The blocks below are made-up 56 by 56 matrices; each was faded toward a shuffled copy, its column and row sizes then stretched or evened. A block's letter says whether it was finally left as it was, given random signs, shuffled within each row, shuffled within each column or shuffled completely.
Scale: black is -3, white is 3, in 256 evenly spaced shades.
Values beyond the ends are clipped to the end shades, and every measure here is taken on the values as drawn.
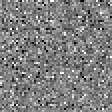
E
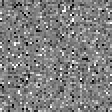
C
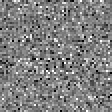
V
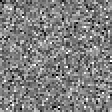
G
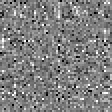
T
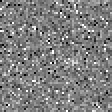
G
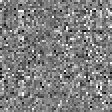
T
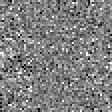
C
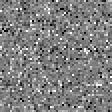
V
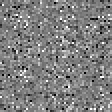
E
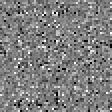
E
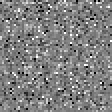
T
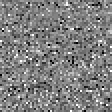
V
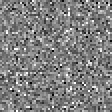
V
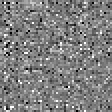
T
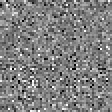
T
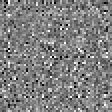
T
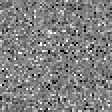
V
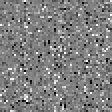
C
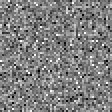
G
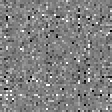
E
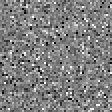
G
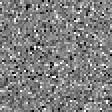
G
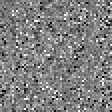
C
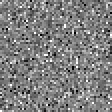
G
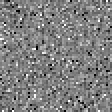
G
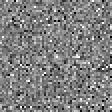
T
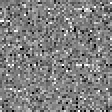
V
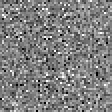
C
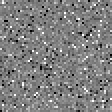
G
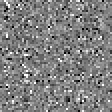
T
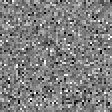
V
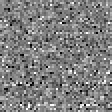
V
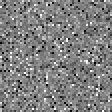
G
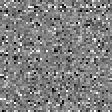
T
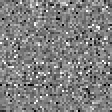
V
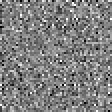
T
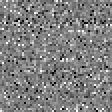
V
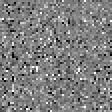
E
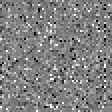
E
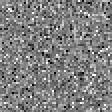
G
